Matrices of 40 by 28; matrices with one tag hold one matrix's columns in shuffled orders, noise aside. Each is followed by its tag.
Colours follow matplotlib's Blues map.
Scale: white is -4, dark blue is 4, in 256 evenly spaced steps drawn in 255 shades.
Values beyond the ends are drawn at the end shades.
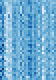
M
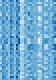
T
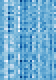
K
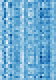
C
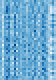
M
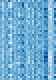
C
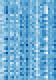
M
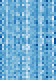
T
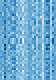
T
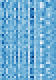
C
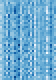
M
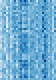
K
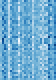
T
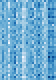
C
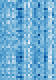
C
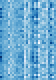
C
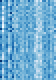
K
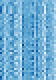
M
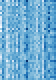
K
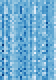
M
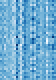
T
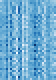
M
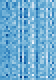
C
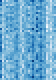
K
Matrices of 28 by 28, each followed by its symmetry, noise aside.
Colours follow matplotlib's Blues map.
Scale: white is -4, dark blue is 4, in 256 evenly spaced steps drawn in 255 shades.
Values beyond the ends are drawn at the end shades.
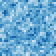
symmetric.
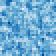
antisymmetric.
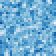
same after a half turn.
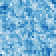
symmetric across the other diagonal.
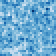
no symmetry.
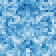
mirrored left to right.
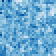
no symmetry.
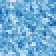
antisymmetric.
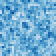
symmetric.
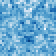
mirrored left to right.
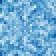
mirrored top to bottom.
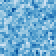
symmetric.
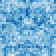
mirrored left to right.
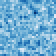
no symmetry.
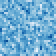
antisymmetric.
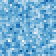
no symmetry.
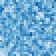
symmetric across the other diagonal.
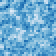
symmetric.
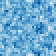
mirrored top to bottom.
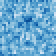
mirrored left to right.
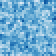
antisymmetric.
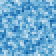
same after a half turn.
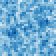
same after a half turn.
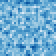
mirrored left to right.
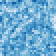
no symmetry.
